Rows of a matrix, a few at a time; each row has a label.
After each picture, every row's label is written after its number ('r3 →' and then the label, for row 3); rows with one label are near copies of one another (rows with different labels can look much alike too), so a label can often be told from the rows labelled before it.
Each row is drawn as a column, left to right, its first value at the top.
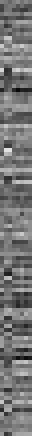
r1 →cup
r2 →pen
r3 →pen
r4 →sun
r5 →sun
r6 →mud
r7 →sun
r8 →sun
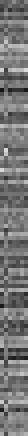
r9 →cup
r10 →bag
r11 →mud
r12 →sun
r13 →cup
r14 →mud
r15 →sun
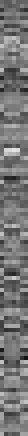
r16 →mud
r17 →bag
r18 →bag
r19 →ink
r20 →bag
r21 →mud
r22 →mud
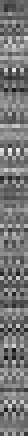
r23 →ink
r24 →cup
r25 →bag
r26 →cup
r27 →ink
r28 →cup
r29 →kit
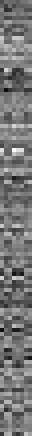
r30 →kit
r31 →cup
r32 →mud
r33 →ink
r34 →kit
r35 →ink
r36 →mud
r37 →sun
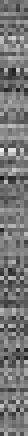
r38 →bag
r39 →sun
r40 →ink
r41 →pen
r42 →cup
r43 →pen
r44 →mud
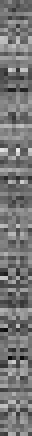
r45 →kit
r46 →kit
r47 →sun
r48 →mud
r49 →bag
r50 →sun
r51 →sun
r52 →bag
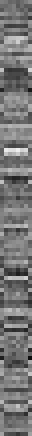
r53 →sun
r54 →bag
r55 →pen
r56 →pen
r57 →bag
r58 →pen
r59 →ink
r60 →sun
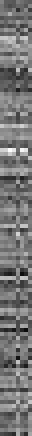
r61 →pen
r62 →kit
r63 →bag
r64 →kit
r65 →mud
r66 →ink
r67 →kit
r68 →mud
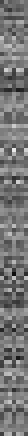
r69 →kit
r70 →sun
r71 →mud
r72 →ink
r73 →sun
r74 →sun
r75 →ink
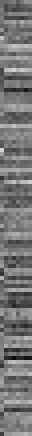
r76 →kit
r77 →cup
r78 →sun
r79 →sun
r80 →cup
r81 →sun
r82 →sun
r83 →sun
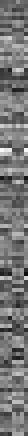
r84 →ink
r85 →bag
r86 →pen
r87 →mud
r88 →sun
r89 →mud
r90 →ink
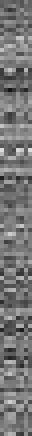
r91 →ink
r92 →mud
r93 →mud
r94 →mud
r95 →pen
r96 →kit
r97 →sun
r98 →pen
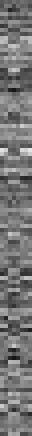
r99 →bag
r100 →pen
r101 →mud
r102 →cup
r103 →mud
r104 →ink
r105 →ink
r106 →bag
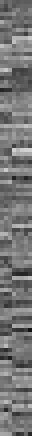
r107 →mud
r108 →cup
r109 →sun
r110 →bag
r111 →kit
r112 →kit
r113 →ink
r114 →kit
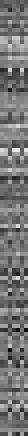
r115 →bag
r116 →bag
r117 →cup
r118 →pen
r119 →kit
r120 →cup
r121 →kit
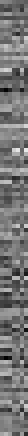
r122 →sun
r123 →sun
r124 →sun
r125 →ink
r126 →ink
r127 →cup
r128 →kit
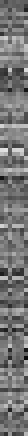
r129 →ink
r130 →kit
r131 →cup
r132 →kit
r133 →pen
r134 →bag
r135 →cup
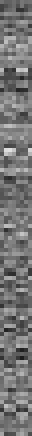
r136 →cup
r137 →bag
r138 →ink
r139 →pen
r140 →cup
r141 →mud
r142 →cup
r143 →bag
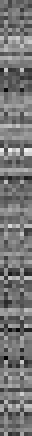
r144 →pen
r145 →sun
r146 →kit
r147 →pen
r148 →kit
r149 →mud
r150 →bag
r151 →bag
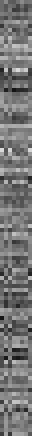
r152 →pen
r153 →sun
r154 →kit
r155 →mud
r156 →cup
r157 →sun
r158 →cup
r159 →ink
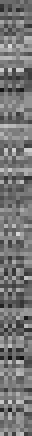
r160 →cup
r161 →ink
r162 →cup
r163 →ink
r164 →mud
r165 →sun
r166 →pen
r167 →pen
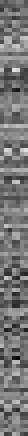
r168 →cup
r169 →kit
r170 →bag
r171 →sun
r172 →sun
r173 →pen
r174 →kit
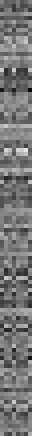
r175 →sun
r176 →ink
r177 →kit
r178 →cup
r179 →pen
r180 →bag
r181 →bag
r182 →sun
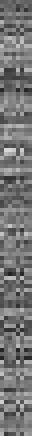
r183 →mud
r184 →pen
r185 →ink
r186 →bag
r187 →cup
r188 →bag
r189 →mud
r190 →mud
